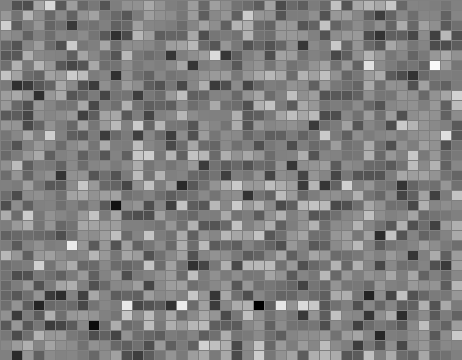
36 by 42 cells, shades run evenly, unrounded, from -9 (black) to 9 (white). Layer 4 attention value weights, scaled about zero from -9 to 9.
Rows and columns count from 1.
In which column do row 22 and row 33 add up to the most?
11
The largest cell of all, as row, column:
7, 40
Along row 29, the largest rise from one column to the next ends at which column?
42
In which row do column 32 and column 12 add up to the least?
36
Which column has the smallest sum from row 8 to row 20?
23
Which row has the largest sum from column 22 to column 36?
8
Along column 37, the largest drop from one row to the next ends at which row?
19
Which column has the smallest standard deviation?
15
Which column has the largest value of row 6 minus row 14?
20
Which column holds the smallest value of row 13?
29
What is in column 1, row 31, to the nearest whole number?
-1
